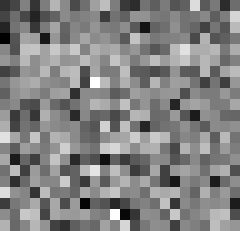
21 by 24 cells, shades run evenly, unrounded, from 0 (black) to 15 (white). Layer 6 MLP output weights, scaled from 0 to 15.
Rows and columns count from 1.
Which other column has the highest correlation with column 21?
15
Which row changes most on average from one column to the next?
16
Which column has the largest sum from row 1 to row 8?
10
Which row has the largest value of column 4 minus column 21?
8
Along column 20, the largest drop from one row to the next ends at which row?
11
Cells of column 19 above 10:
3
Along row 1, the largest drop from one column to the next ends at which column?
21
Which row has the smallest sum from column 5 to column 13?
19
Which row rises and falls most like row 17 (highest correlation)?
14
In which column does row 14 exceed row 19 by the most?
12
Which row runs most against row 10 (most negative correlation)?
20
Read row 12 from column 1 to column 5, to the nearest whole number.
10 4 7 6 9
